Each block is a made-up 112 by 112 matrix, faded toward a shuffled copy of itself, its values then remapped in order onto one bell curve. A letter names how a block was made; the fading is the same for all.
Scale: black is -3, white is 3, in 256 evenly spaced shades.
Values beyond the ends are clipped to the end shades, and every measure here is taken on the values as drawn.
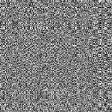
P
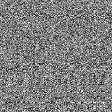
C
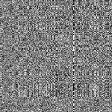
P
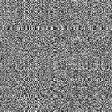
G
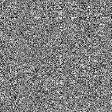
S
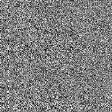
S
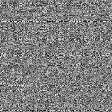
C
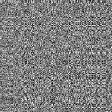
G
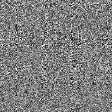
S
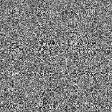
S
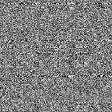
C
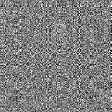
P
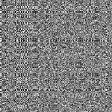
P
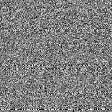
C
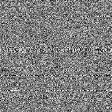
C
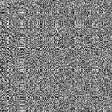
P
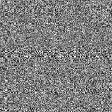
C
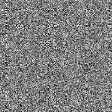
S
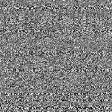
C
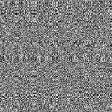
G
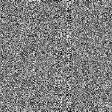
S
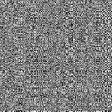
G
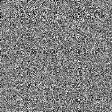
S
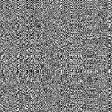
P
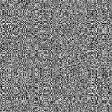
P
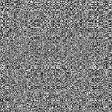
P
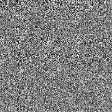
S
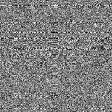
C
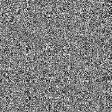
S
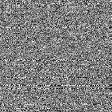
C
